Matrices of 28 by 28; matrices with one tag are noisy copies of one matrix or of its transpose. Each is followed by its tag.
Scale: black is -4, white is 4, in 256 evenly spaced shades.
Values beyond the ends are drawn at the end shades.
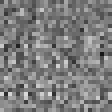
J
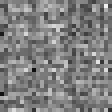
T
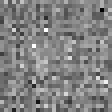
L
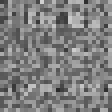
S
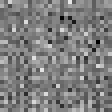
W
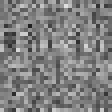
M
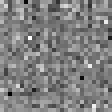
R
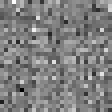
W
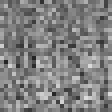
J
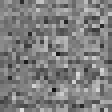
J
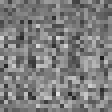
J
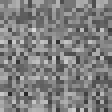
W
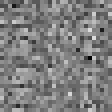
S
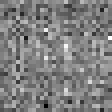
L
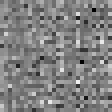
W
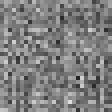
W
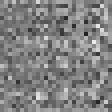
J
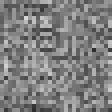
M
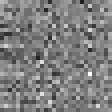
R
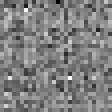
T
